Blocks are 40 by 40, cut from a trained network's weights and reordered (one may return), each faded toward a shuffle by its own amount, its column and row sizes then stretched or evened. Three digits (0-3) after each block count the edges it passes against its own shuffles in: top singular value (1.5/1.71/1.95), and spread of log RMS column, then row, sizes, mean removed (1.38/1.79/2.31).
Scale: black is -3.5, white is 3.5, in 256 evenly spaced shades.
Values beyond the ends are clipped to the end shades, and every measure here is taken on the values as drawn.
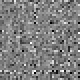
0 2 3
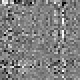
2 3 2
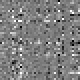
1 3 2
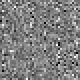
0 2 0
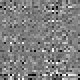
2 2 3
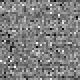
0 1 0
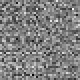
2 0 1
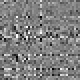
3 1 3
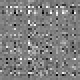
2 3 3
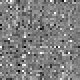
0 2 2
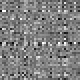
3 2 3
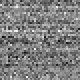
1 0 2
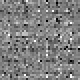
0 3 1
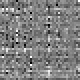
1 3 0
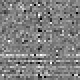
1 1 2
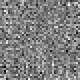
1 1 0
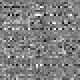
2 1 3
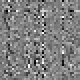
1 3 1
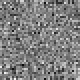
0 0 2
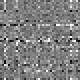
2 1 3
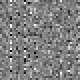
1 3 0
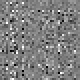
0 3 2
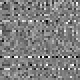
3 0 3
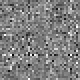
0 2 1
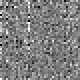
1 2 1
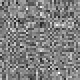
3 1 0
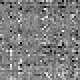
0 3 1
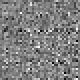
1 2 1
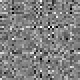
1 2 2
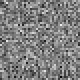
1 0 0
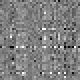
2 2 1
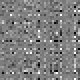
2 3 3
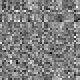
3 1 1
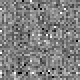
1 0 0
